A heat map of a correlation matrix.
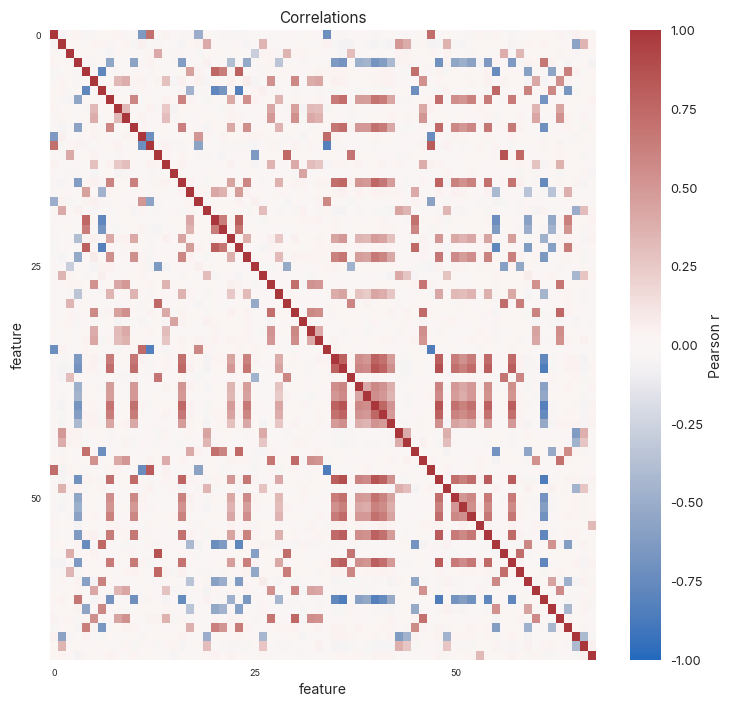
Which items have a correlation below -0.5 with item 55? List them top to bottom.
4, 20, 21, 23, 45, 64
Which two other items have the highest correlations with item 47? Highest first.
12, 0
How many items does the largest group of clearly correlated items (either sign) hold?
21
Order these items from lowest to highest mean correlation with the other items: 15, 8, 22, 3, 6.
3, 6, 15, 8, 22
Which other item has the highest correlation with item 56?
13
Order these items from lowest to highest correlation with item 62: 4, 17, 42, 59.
4, 17, 42, 59
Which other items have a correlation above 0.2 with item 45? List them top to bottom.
4, 17, 20, 21, 23, 64
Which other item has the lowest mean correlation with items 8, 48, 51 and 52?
61
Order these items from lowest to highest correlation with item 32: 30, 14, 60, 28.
28, 14, 60, 30
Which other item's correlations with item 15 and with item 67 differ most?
31
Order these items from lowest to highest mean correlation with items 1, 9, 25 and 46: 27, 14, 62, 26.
62, 26, 14, 27
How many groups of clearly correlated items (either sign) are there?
8
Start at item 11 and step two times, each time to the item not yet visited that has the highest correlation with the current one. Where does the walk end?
18
